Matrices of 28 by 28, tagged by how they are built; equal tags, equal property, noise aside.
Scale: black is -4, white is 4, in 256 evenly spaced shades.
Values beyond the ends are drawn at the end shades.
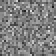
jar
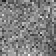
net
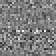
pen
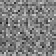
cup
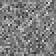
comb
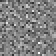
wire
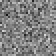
jar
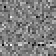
pen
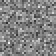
jar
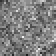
net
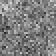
net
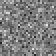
jar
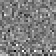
pen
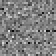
pen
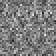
cup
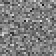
jar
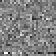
pen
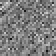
comb
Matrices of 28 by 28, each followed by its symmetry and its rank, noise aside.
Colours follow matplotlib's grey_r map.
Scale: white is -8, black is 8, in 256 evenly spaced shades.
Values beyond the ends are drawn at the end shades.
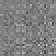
antisymmetric, rank two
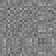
symmetric, rank three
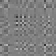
symmetric, rank two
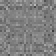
no symmetry, rank three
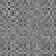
symmetric, rank two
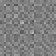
symmetric, rank two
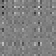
no symmetry, rank one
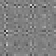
antisymmetric, rank two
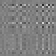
no symmetry, rank one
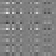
no symmetry, rank one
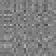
antisymmetric, rank two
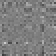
no symmetry, rank three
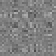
antisymmetric, rank two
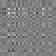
no symmetry, rank two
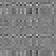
no symmetry, rank one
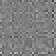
antisymmetric, rank two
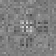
symmetric, rank two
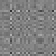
symmetric, rank one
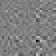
no symmetry, rank two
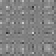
symmetric, rank two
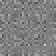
symmetric, rank three
